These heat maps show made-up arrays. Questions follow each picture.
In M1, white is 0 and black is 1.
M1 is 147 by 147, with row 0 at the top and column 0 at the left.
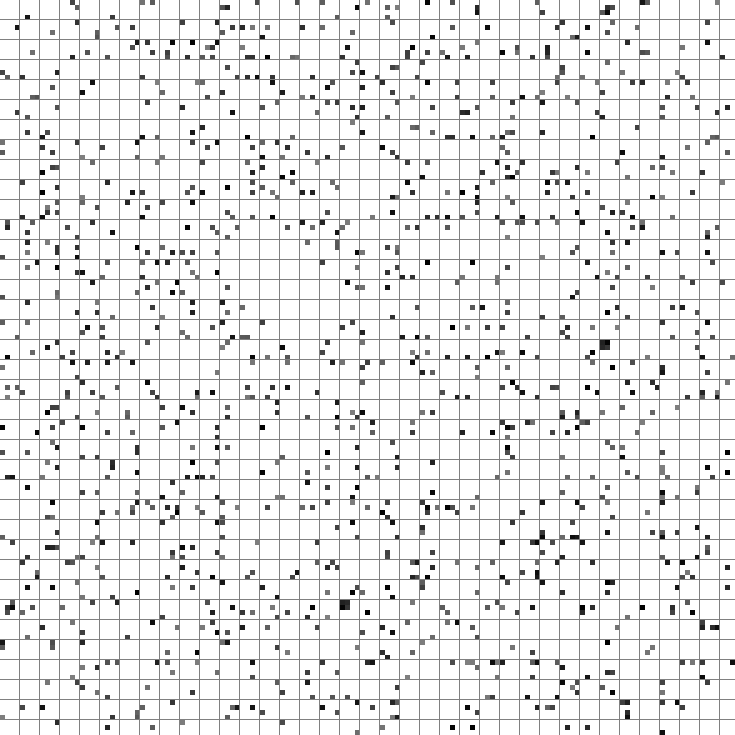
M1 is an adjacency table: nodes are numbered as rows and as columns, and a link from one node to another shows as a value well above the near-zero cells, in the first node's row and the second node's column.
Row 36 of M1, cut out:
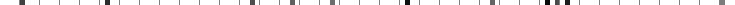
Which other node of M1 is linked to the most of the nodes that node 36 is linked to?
node 11
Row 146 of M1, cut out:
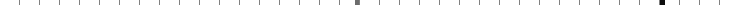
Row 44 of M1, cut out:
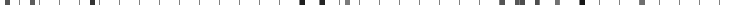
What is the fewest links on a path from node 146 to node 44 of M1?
3
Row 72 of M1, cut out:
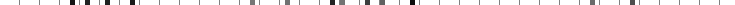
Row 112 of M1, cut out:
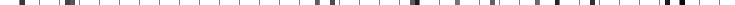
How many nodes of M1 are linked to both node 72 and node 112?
4
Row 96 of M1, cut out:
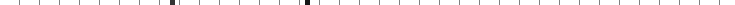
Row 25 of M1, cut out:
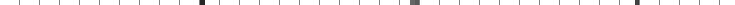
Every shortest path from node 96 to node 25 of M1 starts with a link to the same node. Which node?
node 61
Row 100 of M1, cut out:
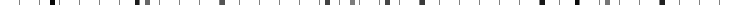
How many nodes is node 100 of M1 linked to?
12
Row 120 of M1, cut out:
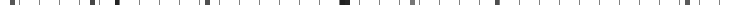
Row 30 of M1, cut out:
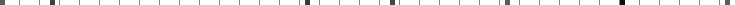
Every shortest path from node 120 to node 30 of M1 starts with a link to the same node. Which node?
node 18
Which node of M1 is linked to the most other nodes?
node 132
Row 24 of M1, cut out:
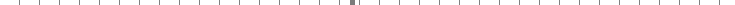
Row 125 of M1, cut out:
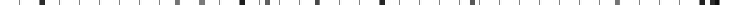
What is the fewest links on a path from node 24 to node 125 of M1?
5
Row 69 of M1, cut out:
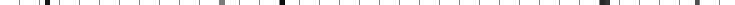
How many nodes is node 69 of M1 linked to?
6
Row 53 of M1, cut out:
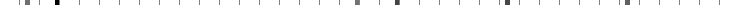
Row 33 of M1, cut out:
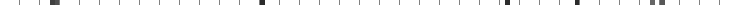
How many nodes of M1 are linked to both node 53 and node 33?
2
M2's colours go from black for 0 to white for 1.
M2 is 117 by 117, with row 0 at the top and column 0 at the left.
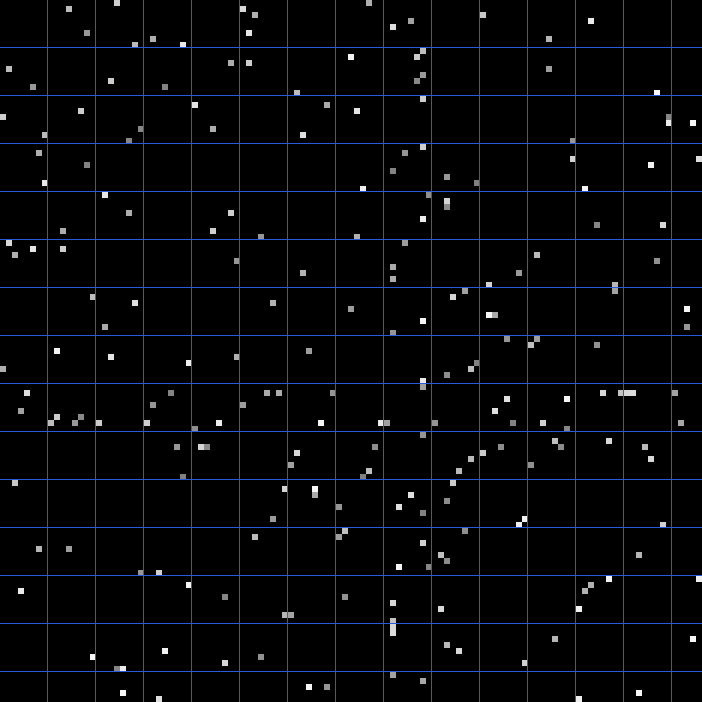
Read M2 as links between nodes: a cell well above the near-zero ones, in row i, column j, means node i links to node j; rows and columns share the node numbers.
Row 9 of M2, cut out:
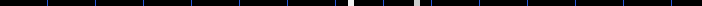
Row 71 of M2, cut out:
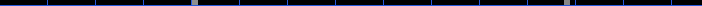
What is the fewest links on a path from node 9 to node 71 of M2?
7
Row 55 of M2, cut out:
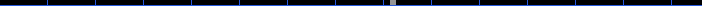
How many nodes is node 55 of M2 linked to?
1
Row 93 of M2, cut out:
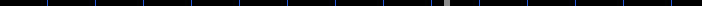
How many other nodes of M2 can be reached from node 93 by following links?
7
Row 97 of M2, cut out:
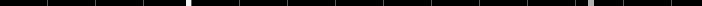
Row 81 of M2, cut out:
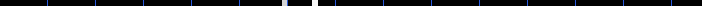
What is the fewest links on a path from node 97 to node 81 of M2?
6
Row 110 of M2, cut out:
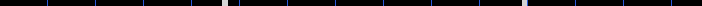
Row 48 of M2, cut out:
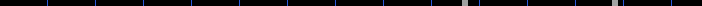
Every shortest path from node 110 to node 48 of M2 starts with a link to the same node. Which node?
node 37
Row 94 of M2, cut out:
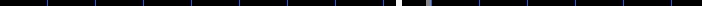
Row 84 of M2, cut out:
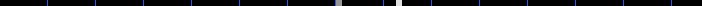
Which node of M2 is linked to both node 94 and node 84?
node 66
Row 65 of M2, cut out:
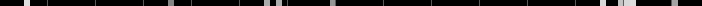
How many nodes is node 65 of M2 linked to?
10
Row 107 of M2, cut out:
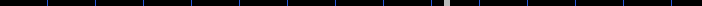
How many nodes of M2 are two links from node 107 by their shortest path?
6
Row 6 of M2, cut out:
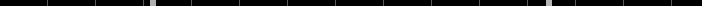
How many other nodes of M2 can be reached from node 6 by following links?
6
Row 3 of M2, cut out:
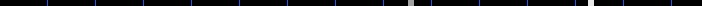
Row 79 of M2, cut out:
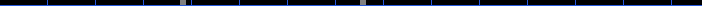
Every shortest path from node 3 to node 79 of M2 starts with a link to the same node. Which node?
node 98
